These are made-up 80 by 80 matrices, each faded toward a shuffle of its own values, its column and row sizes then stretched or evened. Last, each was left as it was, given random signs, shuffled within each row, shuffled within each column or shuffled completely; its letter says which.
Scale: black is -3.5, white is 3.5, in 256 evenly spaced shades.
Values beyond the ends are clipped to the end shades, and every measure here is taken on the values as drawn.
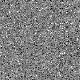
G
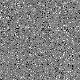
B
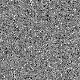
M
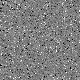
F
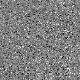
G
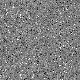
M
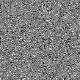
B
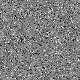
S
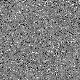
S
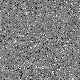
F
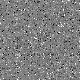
G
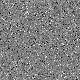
F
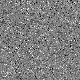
S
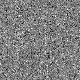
M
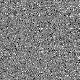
G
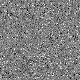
S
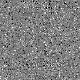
B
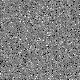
M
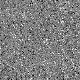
M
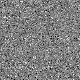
S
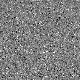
S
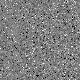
M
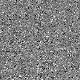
B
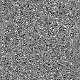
M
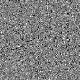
G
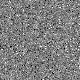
S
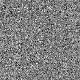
B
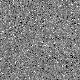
M
